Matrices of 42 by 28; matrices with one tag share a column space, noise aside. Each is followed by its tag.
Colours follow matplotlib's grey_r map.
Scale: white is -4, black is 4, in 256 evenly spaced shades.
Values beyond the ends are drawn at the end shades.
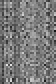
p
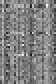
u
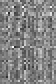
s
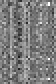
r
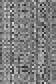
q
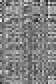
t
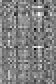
s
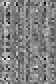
r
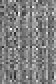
s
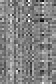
t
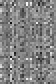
r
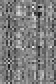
s
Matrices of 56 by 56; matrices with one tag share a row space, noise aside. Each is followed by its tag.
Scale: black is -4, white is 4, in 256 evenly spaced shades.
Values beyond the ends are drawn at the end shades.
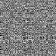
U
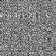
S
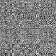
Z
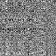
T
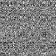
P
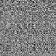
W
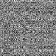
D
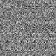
W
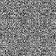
P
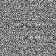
D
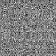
D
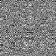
U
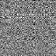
W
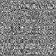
D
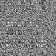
T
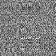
Z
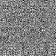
P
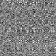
W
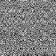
P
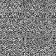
P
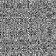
S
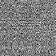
Z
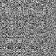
T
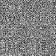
P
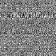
Z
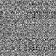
W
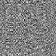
T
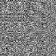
T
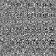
W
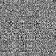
Z
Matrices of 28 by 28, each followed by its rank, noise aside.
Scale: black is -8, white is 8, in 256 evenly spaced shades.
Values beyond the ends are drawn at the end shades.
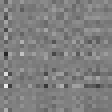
two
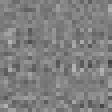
four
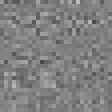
four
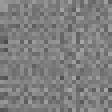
three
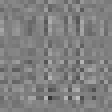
two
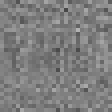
four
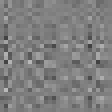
two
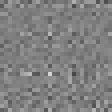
four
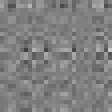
two
